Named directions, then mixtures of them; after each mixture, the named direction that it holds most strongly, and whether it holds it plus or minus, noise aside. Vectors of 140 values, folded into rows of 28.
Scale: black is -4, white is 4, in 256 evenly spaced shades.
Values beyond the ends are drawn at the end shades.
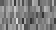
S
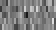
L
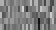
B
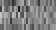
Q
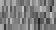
B, plus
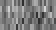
S, plus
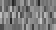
Q, plus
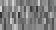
Q, minus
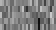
B, plus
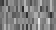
B, minus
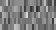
L, minus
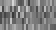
Q, minus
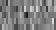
L, plus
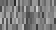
S, plus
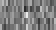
L, minus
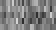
S, plus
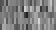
L, plus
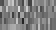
Q, minus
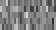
L, minus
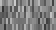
Q, minus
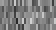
S, minus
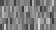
B, minus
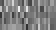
Q, minus
